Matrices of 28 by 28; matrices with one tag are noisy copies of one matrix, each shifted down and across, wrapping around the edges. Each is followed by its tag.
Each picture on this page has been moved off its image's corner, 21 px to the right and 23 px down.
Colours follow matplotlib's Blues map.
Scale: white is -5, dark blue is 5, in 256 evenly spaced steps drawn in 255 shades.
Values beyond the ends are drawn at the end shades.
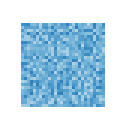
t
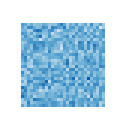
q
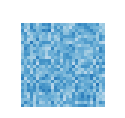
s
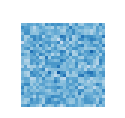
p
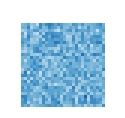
s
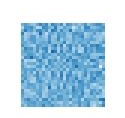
q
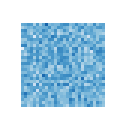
t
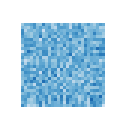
q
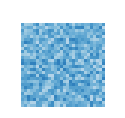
p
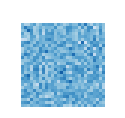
t
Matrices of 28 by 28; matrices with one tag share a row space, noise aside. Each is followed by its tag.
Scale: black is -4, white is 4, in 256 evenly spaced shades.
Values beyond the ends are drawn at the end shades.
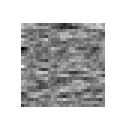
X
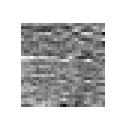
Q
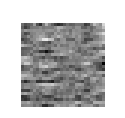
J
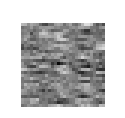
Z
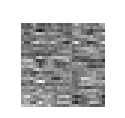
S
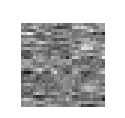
S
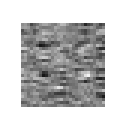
Z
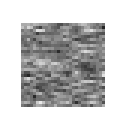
S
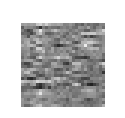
S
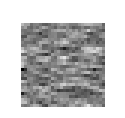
X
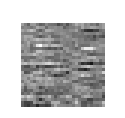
S
